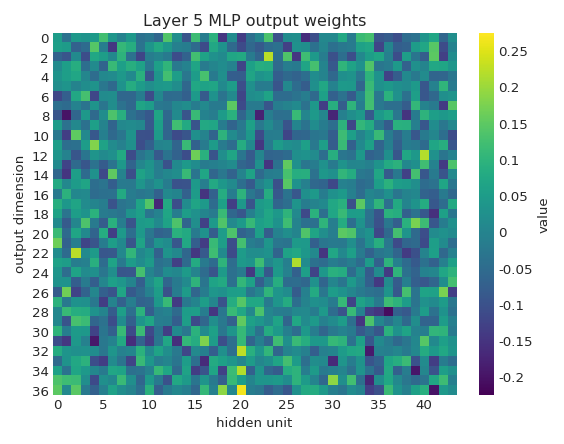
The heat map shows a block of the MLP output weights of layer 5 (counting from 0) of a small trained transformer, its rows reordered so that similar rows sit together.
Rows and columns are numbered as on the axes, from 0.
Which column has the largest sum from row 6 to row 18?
31
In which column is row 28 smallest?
36
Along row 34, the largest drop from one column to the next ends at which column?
21
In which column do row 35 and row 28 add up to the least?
34
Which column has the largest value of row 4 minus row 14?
1
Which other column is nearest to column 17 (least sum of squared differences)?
11
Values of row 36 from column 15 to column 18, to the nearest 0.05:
-0.05 0.1 0 0.2
